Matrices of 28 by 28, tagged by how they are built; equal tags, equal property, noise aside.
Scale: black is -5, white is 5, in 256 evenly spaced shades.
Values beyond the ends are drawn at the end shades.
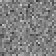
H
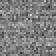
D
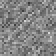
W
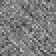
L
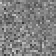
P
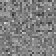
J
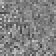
P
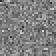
H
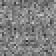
D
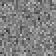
H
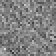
L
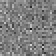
J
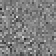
P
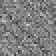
L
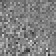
P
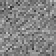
W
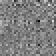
J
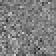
P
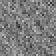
L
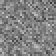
L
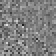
P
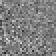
P
